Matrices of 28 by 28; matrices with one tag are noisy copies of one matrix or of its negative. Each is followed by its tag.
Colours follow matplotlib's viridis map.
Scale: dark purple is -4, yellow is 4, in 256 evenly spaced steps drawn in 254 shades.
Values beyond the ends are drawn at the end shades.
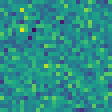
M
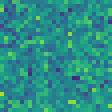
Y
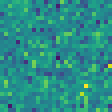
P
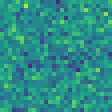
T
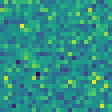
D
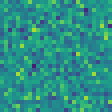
M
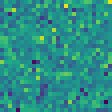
P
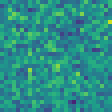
Y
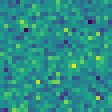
T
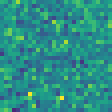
T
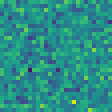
Y
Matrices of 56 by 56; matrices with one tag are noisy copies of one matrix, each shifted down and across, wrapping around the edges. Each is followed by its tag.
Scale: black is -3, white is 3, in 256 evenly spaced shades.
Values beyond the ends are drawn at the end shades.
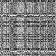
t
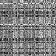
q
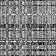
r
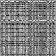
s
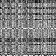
r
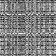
s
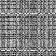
s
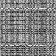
s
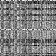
r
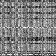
r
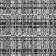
q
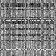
r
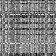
r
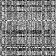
r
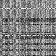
r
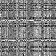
t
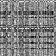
r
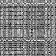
s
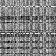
r
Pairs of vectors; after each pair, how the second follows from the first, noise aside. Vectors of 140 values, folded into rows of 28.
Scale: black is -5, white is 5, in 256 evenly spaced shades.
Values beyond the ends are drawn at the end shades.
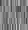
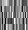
wrapped around, negated, scaled up.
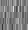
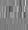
reversed, negated, partly zeroed.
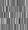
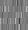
partly zeroed.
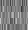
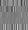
reversed, negated, partly zeroed.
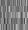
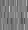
partly zeroed.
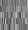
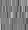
reversed, partly zeroed.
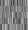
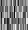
wrapped around, negated, scaled up.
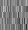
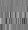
reversed, negated, partly zeroed.
